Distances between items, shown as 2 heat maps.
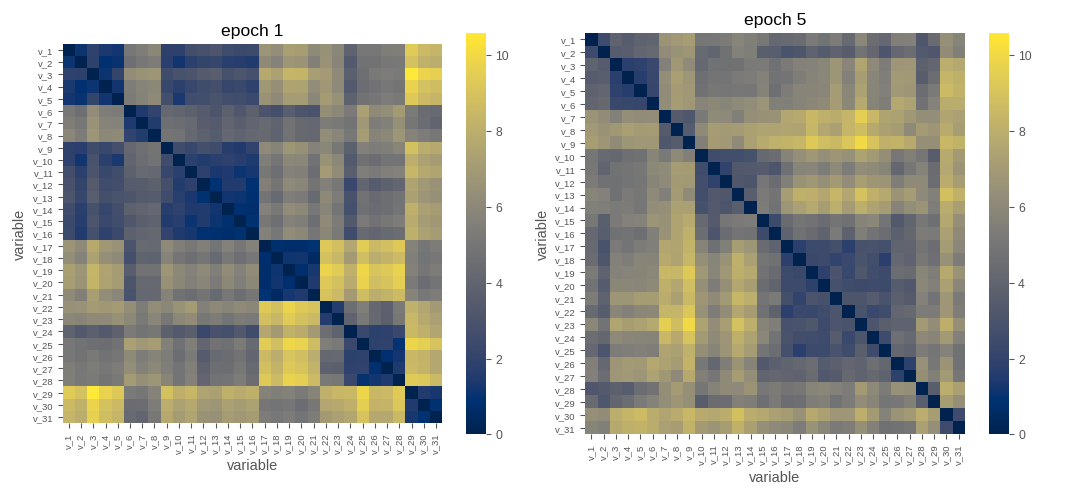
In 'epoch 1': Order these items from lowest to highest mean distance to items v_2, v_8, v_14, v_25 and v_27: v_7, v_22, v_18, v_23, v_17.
v_7, v_23, v_22, v_18, v_17
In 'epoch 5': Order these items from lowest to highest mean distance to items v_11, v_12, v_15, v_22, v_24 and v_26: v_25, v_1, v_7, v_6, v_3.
v_25, v_1, v_3, v_6, v_7
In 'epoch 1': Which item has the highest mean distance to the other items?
v_29
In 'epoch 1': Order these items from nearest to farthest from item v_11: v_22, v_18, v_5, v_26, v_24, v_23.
v_5, v_24, v_18, v_26, v_23, v_22
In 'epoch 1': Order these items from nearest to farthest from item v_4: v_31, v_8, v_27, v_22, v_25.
v_25, v_27, v_8, v_22, v_31
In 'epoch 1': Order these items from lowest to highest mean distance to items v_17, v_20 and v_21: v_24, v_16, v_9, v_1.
v_16, v_9, v_1, v_24
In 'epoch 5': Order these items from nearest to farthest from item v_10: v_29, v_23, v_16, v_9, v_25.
v_29, v_16, v_9, v_25, v_23
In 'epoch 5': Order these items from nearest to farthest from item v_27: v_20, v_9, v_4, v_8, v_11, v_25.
v_20, v_25, v_11, v_8, v_4, v_9
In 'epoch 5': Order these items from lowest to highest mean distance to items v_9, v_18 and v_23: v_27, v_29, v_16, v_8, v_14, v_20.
v_20, v_27, v_29, v_16, v_8, v_14
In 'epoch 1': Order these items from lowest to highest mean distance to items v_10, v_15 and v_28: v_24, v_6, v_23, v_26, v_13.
v_13, v_24, v_26, v_6, v_23
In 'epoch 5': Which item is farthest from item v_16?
v_9
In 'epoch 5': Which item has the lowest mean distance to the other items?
v_2
